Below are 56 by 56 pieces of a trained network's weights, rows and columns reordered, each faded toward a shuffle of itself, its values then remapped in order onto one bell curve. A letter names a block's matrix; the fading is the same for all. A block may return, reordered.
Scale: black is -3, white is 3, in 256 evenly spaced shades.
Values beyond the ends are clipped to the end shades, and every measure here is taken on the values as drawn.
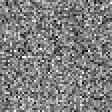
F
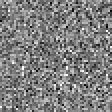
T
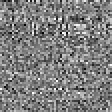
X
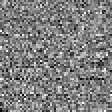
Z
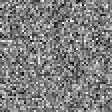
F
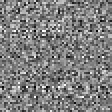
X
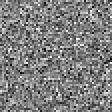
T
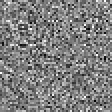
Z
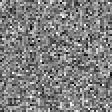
T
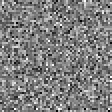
T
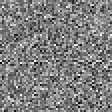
Z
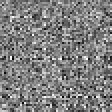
X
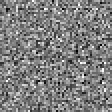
T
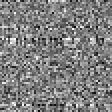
X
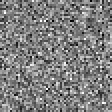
T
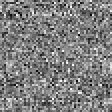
Z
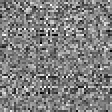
X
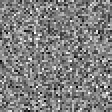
F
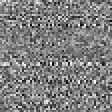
X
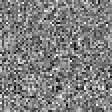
Z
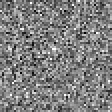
F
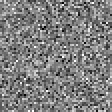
T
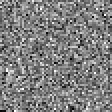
F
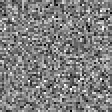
F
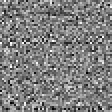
Z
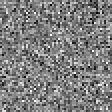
F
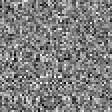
Z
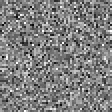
T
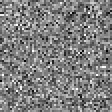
F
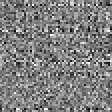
X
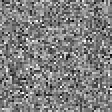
F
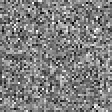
F
